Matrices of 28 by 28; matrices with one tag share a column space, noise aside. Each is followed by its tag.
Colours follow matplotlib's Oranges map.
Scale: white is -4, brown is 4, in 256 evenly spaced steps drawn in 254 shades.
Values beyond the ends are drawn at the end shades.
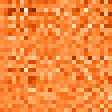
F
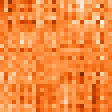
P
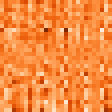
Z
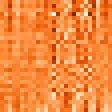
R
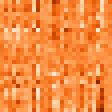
Z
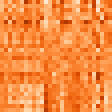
P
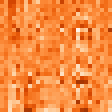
Z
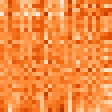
R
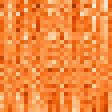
R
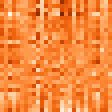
R
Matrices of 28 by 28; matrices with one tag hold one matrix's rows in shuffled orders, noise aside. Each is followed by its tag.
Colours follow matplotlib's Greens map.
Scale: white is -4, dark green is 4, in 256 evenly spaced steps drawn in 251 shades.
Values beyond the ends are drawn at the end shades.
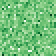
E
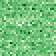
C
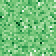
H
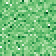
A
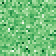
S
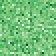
S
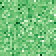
H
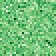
A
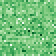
C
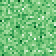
H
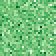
H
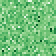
E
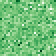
H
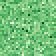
S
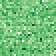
C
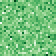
A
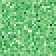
E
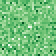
E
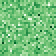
E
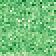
C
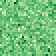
A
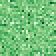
S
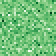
E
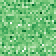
C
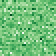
C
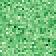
A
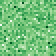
A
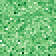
A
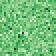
A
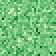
E
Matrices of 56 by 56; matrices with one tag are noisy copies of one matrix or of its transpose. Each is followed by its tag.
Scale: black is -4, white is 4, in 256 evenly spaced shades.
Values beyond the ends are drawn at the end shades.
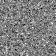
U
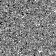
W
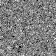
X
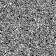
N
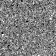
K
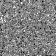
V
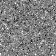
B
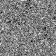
B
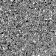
K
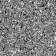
K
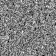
U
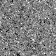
B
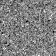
K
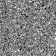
K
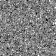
X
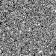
W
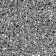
K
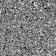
K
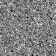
N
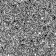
B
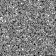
V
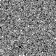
X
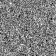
N
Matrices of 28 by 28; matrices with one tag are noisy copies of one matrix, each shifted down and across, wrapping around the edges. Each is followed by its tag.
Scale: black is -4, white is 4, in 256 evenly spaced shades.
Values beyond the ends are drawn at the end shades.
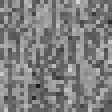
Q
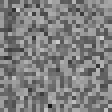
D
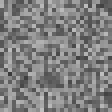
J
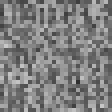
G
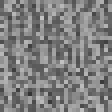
G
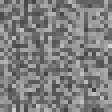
J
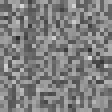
D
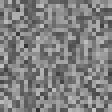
D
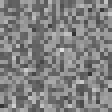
D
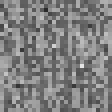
G
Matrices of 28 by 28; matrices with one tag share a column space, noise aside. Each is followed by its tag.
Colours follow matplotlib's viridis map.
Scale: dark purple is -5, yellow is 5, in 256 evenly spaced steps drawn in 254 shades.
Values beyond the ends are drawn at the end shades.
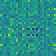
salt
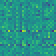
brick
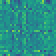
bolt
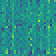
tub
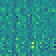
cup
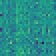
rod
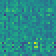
cup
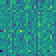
bolt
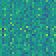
salt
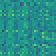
brick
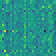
bolt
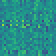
tub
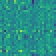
bolt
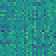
brick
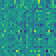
bolt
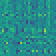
rod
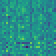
cup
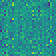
brick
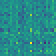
rod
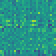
tub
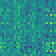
cup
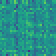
bolt
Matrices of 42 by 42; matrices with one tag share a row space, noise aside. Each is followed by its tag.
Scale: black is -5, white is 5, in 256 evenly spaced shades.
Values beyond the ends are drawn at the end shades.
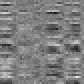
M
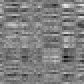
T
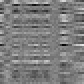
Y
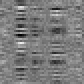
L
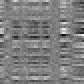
Y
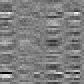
M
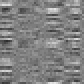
M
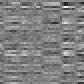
T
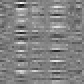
L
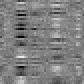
L
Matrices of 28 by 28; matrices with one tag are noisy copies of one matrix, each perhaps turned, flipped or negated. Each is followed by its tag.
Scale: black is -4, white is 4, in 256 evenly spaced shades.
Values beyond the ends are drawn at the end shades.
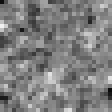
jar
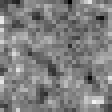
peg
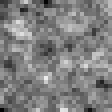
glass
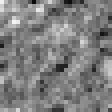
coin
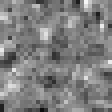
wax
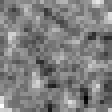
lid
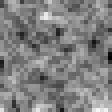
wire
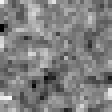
jar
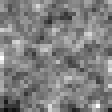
wire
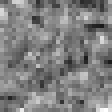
lid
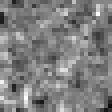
lid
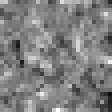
wire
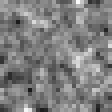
jar
